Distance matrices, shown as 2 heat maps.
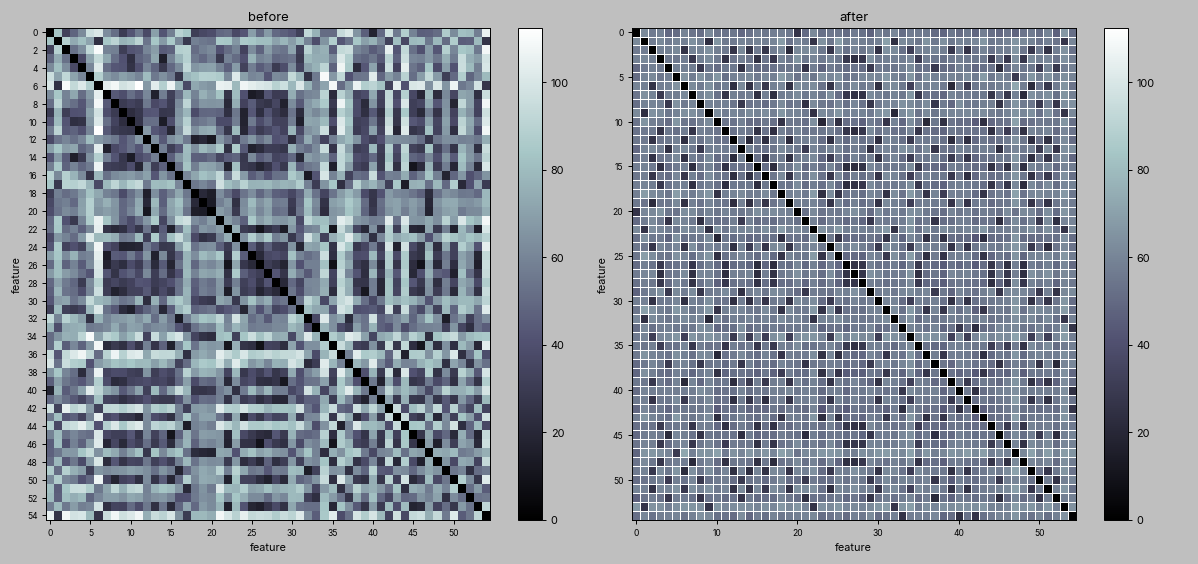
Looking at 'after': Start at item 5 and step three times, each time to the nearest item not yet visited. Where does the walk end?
20
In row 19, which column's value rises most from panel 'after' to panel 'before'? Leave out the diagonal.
16
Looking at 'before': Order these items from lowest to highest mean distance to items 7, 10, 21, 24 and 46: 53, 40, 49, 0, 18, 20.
53, 0, 18, 40, 20, 49
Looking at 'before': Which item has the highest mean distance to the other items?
6
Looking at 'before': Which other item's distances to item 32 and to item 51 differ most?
5
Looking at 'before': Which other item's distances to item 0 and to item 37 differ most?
40
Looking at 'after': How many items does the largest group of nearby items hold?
13
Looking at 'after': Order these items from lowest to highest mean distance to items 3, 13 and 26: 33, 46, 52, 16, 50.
46, 52, 50, 16, 33
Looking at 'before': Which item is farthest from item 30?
37
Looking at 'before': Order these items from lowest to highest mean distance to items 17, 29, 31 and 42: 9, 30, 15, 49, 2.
9, 49, 15, 30, 2
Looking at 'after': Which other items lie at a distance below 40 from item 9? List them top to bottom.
1, 22, 32, 53
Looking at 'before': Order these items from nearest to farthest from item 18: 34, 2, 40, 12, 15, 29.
12, 40, 34, 29, 2, 15
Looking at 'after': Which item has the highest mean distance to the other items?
47
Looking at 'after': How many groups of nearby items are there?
8
